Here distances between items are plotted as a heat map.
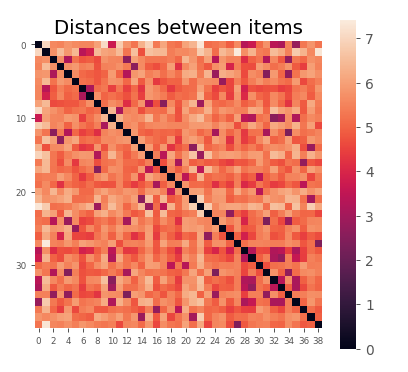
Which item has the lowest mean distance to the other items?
28
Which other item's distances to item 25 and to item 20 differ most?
5
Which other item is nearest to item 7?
6
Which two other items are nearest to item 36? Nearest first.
16, 19
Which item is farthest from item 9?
0
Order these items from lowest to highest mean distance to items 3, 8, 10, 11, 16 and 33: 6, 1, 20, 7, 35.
35, 6, 7, 20, 1
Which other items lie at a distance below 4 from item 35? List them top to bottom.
0, 10, 28, 29, 32, 33
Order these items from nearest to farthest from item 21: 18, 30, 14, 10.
14, 18, 30, 10
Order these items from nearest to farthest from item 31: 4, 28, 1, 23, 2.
4, 2, 28, 1, 23
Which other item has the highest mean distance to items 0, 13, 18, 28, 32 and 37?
22
